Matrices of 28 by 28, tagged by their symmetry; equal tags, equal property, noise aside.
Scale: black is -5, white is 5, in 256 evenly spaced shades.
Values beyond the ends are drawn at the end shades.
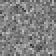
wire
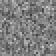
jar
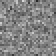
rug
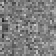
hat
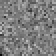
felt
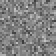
felt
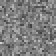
felt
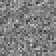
jar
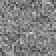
wire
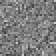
rug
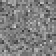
jar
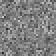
wire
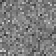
rug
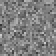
jar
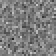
wire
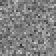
rug
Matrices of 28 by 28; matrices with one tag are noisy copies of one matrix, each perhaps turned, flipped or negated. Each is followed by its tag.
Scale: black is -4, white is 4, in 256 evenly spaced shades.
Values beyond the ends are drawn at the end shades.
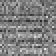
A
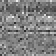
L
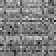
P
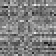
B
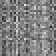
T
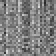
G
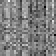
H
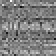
G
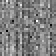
B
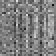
A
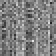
G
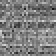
H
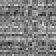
B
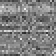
L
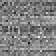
G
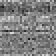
L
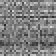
T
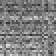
P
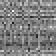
T
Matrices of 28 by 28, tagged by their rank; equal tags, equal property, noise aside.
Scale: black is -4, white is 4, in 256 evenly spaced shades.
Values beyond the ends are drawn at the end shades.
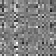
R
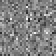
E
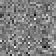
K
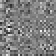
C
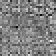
C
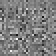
E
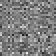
C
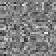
C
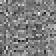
E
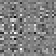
R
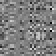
R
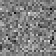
K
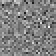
E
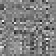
C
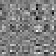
R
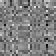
C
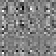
R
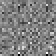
C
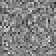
K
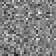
K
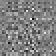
C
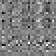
R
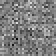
E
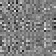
C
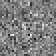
K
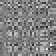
R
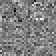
K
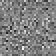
E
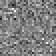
K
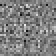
E
